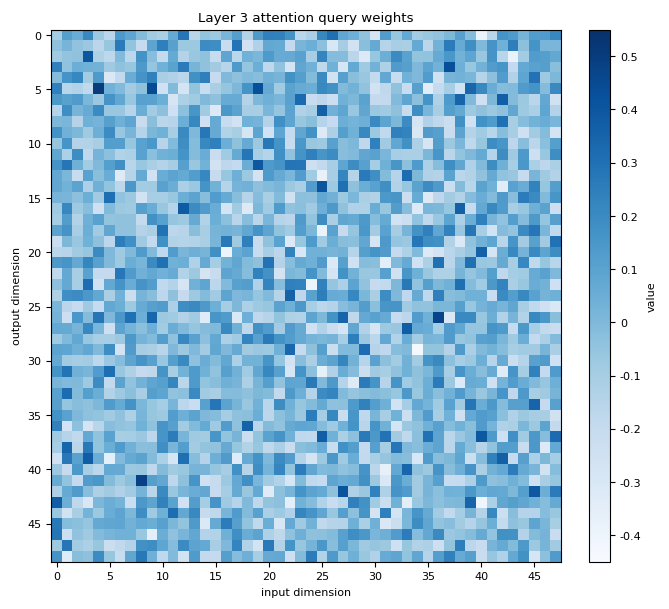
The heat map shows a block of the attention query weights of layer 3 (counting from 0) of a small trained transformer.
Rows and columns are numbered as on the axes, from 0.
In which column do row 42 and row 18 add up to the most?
45
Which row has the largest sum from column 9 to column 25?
28
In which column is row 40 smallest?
31
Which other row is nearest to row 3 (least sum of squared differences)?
35
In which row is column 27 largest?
42
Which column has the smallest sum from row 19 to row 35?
32
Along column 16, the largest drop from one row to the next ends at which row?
20
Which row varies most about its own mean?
5
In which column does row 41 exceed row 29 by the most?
8
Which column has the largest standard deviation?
25
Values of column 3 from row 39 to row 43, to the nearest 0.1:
0.4 -0.1 0.1 0 -0.3
